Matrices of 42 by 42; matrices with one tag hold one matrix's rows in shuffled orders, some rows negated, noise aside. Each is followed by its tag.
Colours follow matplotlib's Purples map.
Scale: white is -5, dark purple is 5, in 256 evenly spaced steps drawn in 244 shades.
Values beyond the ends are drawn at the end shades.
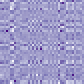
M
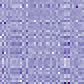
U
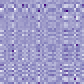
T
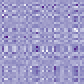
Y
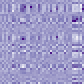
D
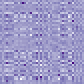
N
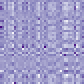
T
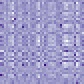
T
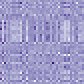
U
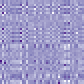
U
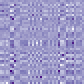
M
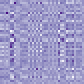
M
